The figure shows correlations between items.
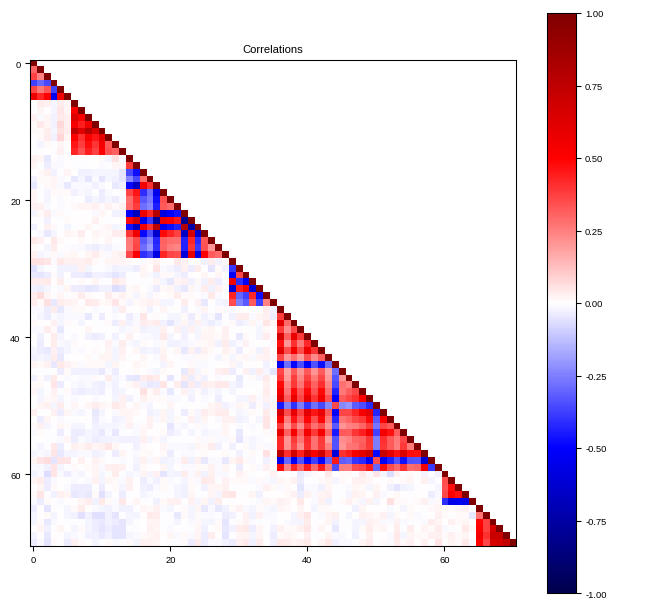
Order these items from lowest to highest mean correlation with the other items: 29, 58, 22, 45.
58, 22, 29, 45
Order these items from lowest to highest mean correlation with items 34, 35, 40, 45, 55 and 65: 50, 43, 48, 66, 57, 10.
50, 10, 66, 43, 48, 57
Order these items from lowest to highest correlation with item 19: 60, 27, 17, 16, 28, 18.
18, 16, 17, 60, 27, 28
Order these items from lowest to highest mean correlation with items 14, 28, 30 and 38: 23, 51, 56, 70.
70, 56, 51, 23
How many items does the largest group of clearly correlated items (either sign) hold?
24
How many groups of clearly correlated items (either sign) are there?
7
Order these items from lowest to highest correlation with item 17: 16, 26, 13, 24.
26, 13, 16, 24
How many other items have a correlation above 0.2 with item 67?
5
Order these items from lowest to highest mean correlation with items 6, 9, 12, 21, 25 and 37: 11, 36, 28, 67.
67, 36, 28, 11
